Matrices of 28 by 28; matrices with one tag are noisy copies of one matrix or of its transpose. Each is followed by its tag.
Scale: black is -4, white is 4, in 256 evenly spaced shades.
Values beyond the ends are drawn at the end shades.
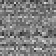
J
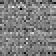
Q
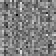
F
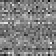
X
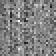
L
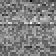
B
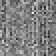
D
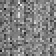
L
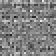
F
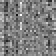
F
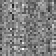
X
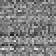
J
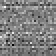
D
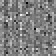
F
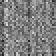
Q
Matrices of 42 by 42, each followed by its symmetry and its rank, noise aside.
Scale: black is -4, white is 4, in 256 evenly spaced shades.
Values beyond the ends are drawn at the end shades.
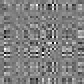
antisymmetric, rank two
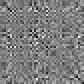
symmetric, rank four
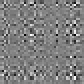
no symmetry, rank two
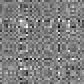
symmetric, rank three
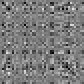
symmetric, rank three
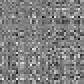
antisymmetric, rank four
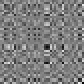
symmetric, rank two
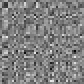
no symmetry, rank four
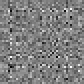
no symmetry, rank four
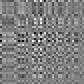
antisymmetric, rank two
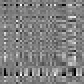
no symmetry, rank two
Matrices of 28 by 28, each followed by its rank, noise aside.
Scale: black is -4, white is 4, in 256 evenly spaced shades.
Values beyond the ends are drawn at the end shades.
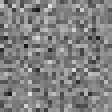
six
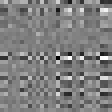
one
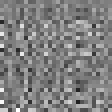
three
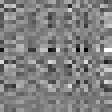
two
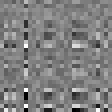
one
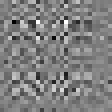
two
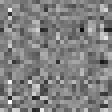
four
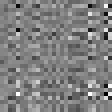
two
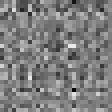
four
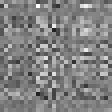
three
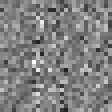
six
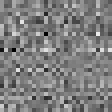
four
